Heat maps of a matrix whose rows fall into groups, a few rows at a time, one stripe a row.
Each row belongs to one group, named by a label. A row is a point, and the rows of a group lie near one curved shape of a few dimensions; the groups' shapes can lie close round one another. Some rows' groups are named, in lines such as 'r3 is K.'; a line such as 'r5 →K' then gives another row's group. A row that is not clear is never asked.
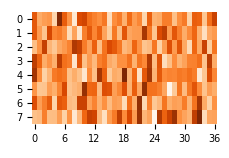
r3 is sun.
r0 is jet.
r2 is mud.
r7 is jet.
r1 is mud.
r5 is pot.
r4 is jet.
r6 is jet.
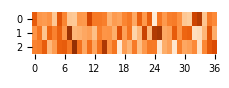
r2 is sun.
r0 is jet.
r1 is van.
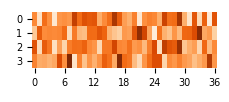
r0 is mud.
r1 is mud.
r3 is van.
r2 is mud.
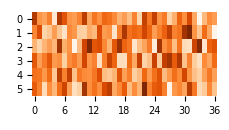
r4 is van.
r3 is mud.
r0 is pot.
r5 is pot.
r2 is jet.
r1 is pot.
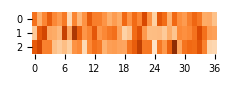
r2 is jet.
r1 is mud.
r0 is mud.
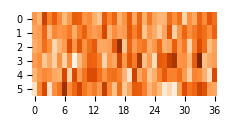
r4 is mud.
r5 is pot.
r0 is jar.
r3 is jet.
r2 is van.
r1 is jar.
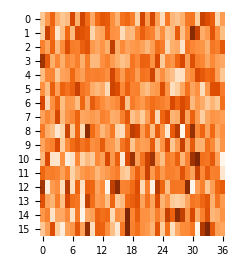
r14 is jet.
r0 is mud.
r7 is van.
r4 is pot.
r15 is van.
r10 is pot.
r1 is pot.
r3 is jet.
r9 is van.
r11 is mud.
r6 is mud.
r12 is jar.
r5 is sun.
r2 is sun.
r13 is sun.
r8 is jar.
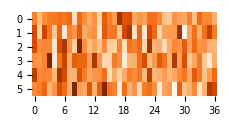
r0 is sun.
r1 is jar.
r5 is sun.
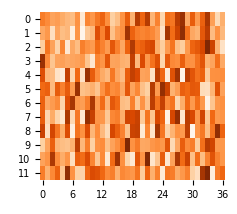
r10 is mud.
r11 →jet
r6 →pot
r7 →jar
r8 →jar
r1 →jet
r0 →jet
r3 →jet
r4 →jar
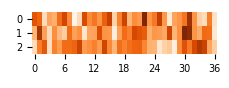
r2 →pot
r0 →pot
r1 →pot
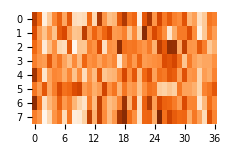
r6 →jet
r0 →jet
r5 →sun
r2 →jet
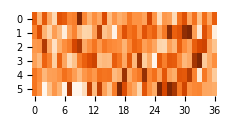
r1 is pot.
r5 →jet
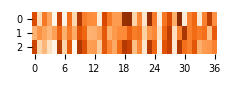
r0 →jar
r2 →jar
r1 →jar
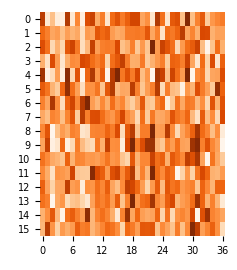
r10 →pot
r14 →van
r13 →pot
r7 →mud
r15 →pot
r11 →pot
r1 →jet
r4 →jar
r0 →jar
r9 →pot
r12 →jet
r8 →pot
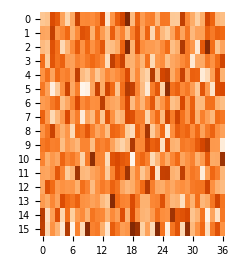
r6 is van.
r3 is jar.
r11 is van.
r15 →jar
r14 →mud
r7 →jet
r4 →van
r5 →jet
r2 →van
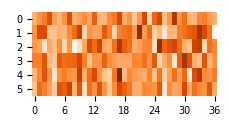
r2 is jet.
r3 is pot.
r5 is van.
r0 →van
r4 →van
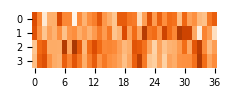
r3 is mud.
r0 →jet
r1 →pot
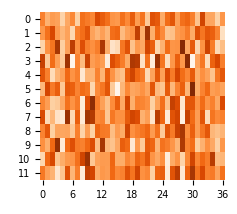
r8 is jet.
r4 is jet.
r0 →mud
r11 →jar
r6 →jar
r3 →jar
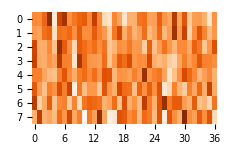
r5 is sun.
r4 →pot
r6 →mud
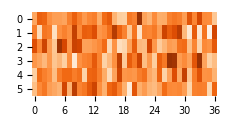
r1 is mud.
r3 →jet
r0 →mud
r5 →mud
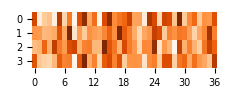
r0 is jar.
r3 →jar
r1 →van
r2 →sun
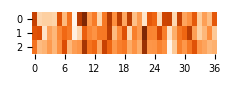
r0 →jar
